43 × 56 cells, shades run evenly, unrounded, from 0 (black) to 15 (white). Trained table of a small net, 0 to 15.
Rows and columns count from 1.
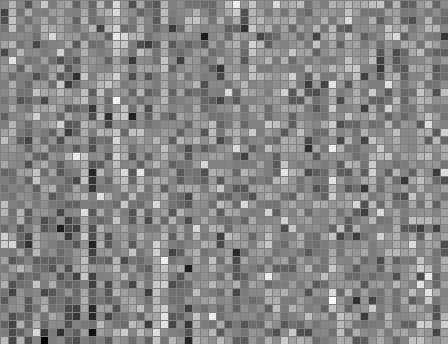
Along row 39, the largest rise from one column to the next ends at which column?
13
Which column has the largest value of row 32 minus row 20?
17
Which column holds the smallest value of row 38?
45
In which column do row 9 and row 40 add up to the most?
21
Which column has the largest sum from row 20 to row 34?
11
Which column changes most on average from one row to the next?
28
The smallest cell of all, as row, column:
43, 6
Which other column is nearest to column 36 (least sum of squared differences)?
47
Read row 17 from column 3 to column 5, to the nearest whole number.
7 6 8
